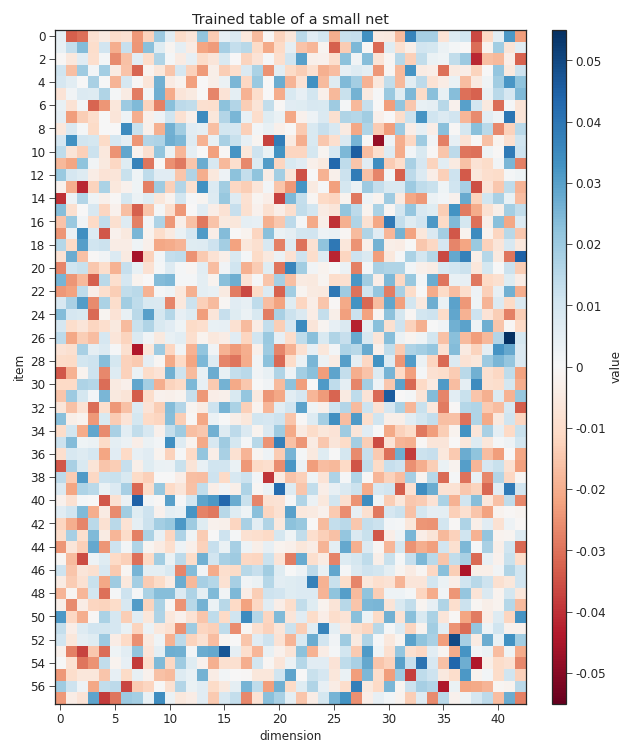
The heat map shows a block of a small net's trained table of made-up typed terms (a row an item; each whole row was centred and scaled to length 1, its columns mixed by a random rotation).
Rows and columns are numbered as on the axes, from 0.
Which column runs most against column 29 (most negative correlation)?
1
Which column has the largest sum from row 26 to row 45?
41
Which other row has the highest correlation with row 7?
0
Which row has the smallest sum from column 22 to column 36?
35
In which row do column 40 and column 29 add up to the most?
28
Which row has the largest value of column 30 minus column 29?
31
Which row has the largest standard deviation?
54
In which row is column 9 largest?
57
